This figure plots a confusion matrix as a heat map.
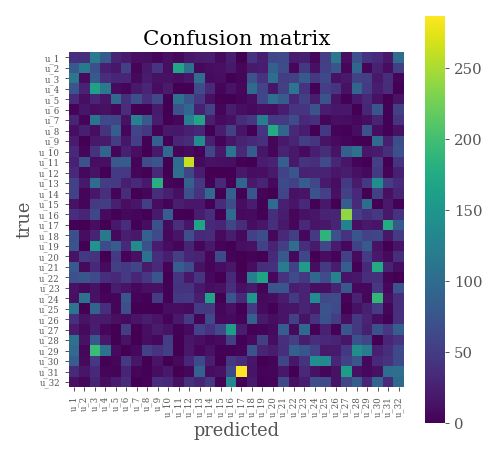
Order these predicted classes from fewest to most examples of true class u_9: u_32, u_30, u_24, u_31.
u_31, u_24, u_32, u_30
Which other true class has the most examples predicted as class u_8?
u_20
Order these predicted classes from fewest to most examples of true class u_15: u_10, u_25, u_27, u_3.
u_10, u_25, u_3, u_27
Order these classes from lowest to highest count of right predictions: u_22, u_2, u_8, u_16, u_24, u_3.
u_8, u_22, u_3, u_16, u_2, u_24
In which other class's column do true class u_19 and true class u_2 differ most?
u_11
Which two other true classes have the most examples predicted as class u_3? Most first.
u_29, u_4
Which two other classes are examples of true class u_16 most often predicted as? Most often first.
u_27, u_10
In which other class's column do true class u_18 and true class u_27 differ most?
u_25
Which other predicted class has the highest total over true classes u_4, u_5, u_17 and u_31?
u_13
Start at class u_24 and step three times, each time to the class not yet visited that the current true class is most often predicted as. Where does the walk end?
u_1
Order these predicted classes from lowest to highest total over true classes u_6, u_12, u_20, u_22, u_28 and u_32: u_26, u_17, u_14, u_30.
u_17, u_14, u_26, u_30
